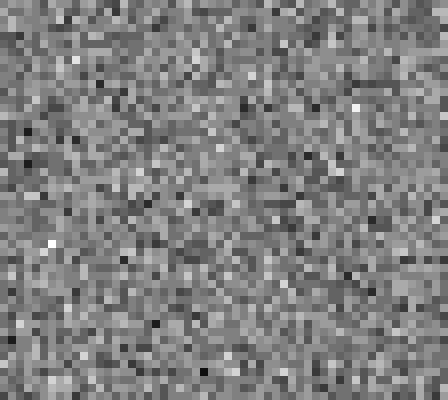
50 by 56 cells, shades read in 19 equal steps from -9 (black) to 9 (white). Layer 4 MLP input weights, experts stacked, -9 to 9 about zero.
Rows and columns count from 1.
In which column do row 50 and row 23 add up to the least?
10
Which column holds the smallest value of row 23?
32
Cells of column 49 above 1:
6
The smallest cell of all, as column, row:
26, 47
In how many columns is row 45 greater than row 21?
29
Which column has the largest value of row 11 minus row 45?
34
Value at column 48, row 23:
0
